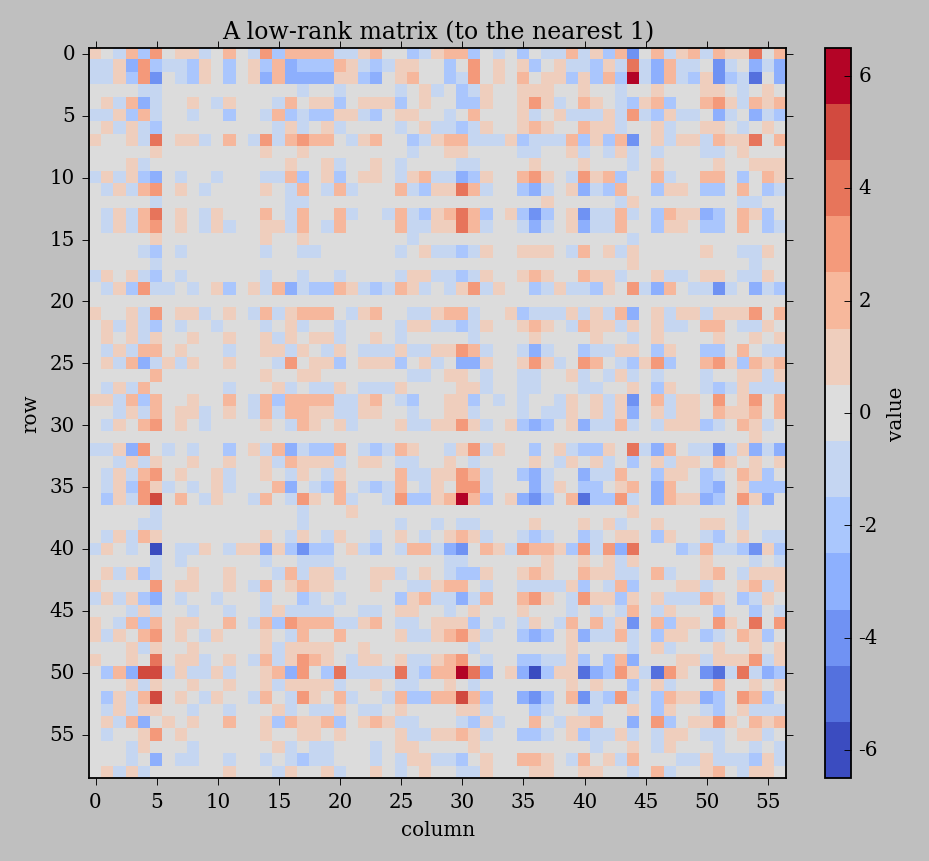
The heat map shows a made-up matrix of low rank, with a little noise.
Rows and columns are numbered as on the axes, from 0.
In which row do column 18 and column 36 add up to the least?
50
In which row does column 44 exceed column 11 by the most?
2
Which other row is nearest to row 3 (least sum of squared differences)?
38
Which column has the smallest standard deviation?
12
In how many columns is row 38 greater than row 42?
9
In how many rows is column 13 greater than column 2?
11
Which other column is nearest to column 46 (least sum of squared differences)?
51
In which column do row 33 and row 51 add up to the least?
44
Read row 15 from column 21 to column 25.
0 0 0 0 0
